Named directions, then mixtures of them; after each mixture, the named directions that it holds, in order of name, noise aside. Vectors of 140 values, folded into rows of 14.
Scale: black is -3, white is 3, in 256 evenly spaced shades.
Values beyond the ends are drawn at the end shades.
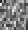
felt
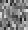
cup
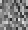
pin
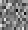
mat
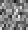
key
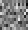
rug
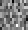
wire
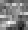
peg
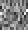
cup, rug.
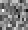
cup, felt, key.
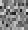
mat, rug.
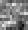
peg.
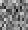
key, mat.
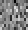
key, pin.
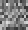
peg, pin, rug.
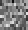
peg, rug, wire.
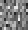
felt, pin, rug.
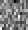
key.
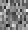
cup, mat, rug.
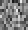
key, wire.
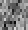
felt, peg.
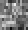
peg.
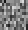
felt.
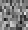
cup, peg, rug.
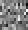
rug.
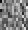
felt, pin.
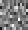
pin, rug.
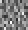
pin.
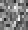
felt, key, rug.
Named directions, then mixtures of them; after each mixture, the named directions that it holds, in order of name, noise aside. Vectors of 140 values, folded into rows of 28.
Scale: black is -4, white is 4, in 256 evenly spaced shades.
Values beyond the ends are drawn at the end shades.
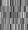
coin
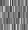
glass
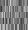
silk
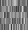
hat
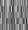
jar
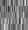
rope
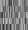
glass, silk.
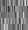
rope.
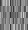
coin.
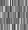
glass.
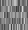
hat.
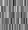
hat, jar, rope.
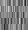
rope.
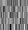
coin, glass, hat.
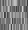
hat.
